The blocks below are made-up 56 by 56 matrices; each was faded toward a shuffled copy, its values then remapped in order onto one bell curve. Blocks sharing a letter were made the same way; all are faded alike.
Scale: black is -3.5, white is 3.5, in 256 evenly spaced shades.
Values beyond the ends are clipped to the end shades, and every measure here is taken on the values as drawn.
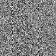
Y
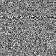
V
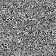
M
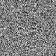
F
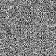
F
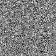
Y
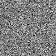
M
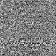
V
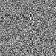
F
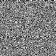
M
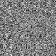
F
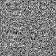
F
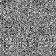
V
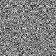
V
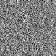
F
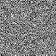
F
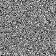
M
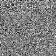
M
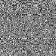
V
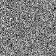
Y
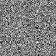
F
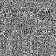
V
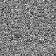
V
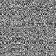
V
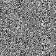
Y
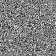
M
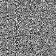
Y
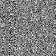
Y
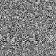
V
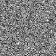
F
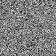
M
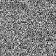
F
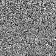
M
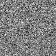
M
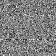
M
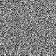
F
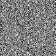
Y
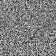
M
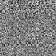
V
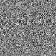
V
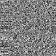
V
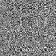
F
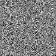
Y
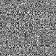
V
